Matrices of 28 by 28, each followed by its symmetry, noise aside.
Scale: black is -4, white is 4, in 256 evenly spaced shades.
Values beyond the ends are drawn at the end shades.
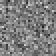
antisymmetric.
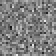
mirrored top to bottom.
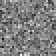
antisymmetric.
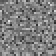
mirrored left to right.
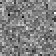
no symmetry.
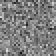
antisymmetric.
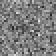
mirrored top to bottom.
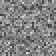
mirrored left to right.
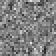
same after a half turn.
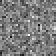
mirrored top to bottom.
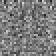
mirrored left to right.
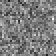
same after a half turn.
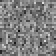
mirrored left to right.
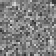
symmetric across the other diagonal.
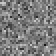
symmetric.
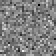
symmetric.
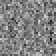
mirrored top to bottom.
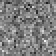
mirrored left to right.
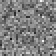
mirrored left to right.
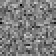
mirrored left to right.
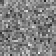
same after a half turn.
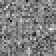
symmetric.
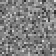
symmetric across the other diagonal.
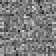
same after a half turn.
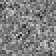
symmetric across the other diagonal.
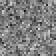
symmetric.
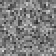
mirrored left to right.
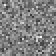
symmetric.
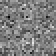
mirrored left to right.
